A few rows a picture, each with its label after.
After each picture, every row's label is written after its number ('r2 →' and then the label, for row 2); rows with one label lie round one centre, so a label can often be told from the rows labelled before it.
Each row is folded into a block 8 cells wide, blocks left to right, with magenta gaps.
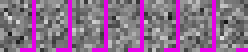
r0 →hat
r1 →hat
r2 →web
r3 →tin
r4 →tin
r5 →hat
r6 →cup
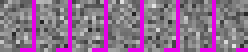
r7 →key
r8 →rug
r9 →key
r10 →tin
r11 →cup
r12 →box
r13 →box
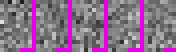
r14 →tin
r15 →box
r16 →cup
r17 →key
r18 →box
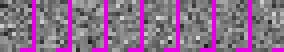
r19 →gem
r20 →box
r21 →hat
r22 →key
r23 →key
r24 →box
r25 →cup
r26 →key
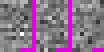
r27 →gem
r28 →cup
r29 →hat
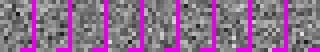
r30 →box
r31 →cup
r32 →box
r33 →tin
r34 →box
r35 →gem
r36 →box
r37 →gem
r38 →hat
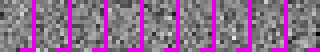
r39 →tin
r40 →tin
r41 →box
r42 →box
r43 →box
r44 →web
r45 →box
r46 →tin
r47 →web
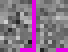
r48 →box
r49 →hat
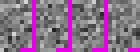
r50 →hat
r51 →key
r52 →gem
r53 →hat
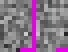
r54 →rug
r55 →web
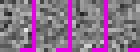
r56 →web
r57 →hat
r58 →web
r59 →key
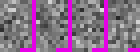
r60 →rug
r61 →tin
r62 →gem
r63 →box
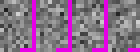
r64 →tin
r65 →tin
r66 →key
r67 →hat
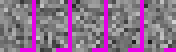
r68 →rug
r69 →hat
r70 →box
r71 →key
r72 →box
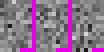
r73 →tin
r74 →gem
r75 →hat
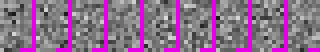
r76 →hat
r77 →box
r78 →key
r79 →hat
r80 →key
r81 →cup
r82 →key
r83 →gem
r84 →key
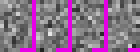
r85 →cup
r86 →hat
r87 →web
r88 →box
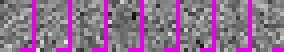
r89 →key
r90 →hat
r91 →hat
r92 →tin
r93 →rug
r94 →hat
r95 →rug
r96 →cup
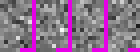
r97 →box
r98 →web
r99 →rug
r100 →tin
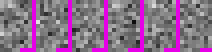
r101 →cup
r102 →web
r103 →hat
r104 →cup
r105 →cup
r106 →tin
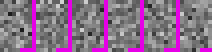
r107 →web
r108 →tin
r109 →tin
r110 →hat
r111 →gem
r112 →gem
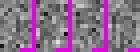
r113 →key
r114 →web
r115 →cup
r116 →cup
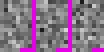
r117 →web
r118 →cup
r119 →tin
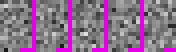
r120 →hat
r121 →box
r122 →gem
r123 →hat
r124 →tin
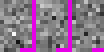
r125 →hat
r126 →cup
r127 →tin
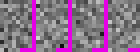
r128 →hat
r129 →box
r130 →web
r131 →tin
